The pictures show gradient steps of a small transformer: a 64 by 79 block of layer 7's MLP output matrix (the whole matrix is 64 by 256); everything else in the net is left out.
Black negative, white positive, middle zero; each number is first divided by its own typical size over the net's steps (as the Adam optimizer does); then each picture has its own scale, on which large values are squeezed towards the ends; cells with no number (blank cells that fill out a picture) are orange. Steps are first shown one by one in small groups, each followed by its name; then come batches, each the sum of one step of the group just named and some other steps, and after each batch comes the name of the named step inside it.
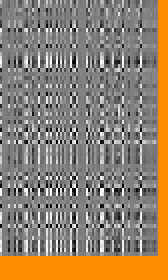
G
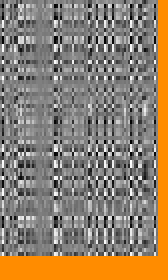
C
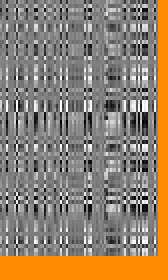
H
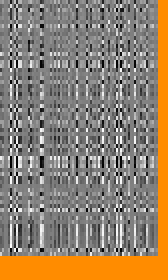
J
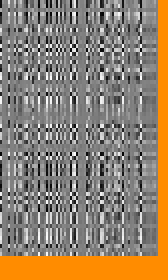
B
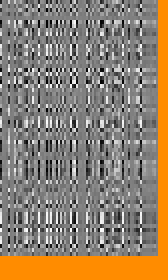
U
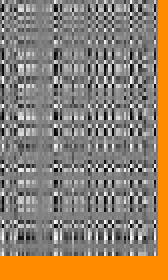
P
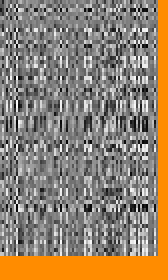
H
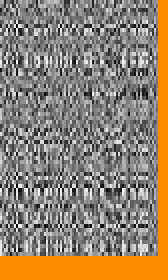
G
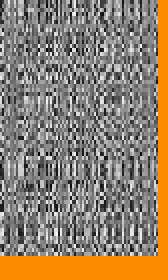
B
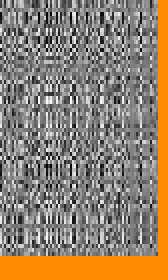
B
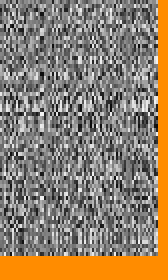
H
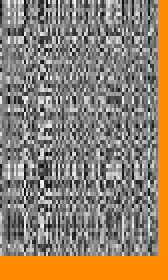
B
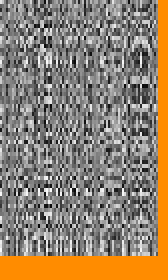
G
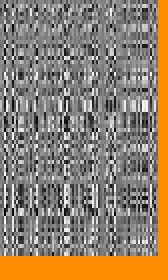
H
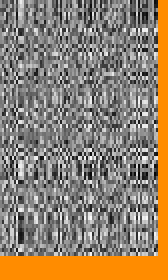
J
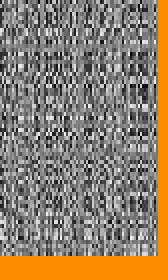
P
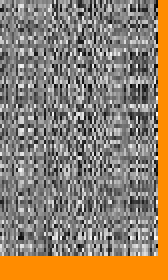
P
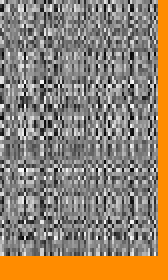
P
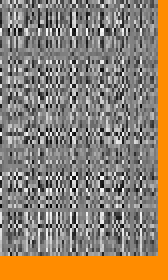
G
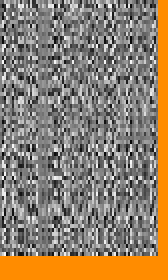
C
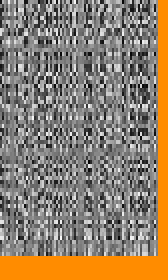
P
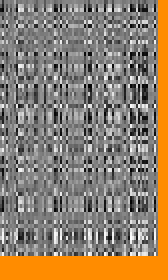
P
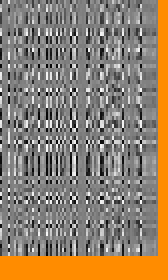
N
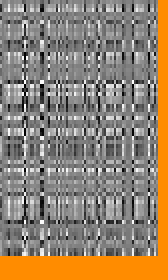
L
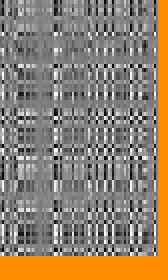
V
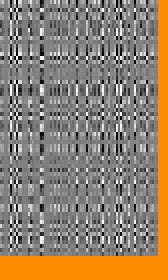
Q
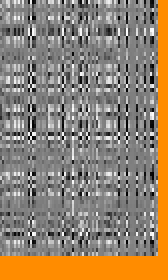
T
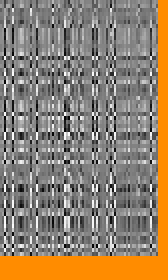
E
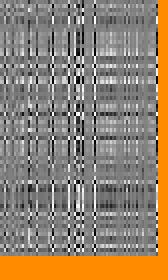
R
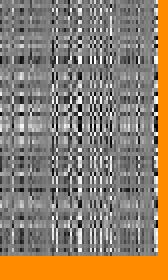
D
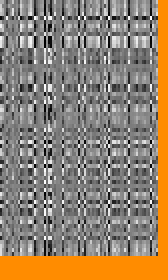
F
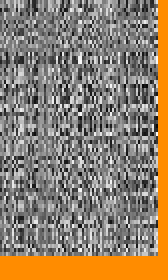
D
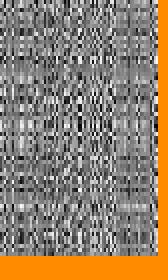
D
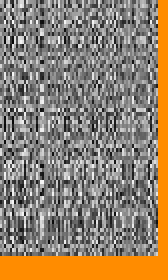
E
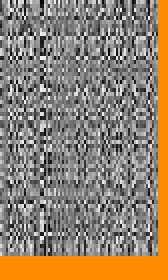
Q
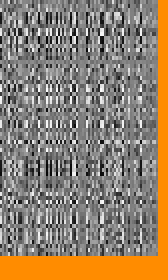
N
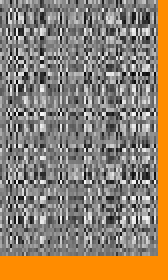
Q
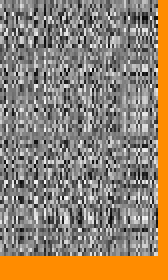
F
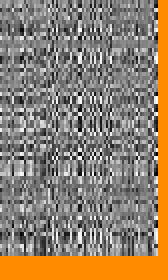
D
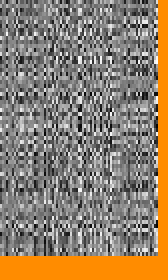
D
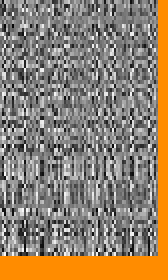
V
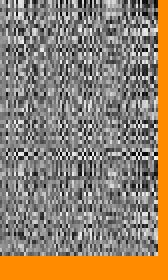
T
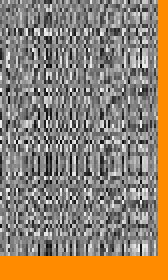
N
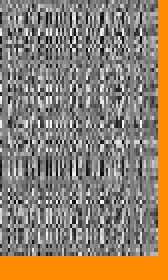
N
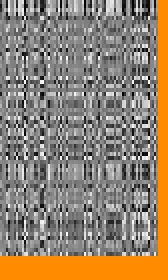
L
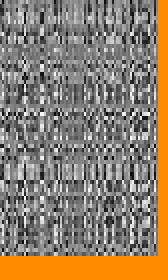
V
